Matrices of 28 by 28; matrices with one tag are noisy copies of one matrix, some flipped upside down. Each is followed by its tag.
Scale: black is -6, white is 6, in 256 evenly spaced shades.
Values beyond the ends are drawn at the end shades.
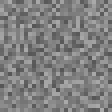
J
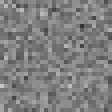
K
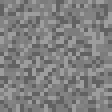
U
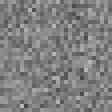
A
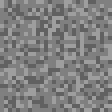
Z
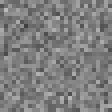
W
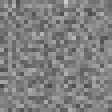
Z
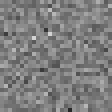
K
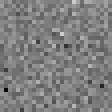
J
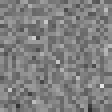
Z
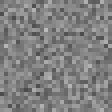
J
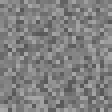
Z
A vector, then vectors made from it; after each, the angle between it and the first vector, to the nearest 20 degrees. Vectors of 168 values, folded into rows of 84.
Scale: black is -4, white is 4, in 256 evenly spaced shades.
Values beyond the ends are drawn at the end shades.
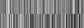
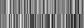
20 degrees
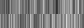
140 degrees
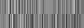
40 degrees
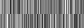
60 degrees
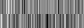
60 degrees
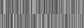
100 degrees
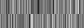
140 degrees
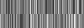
140 degrees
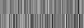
40 degrees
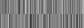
80 degrees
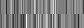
100 degrees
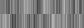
120 degrees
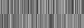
100 degrees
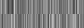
120 degrees
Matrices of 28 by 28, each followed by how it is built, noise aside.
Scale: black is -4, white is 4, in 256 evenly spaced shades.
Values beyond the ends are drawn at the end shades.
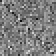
diagonal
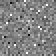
sparse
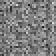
repeating rows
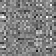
low rank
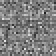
repeating columns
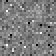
sparse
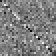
diagonal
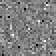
sparse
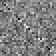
diagonal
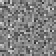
repeating rows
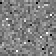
sparse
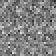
repeating columns
